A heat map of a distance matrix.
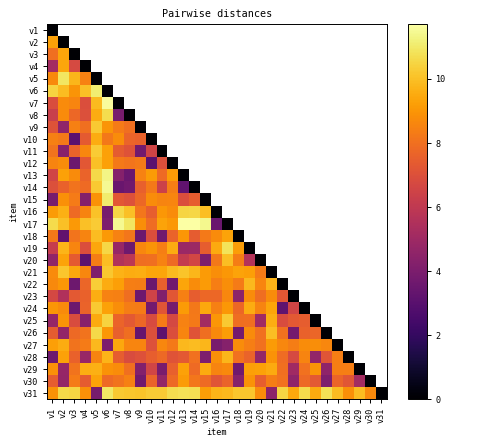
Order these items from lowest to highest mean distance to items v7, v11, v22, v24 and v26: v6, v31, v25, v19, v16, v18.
v18, v25, v19, v16, v6, v31
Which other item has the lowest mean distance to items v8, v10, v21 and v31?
v5
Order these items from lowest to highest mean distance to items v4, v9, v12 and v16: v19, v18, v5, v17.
v18, v17, v19, v5
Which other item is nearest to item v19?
v8
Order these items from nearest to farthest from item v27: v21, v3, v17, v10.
v17, v10, v3, v21
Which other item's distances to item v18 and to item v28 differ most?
v2
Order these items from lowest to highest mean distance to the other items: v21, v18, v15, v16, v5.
v18, v15, v16, v21, v5
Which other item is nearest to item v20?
v4
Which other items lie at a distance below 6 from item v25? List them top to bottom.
v1, v4, v15, v20, v28
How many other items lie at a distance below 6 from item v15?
5
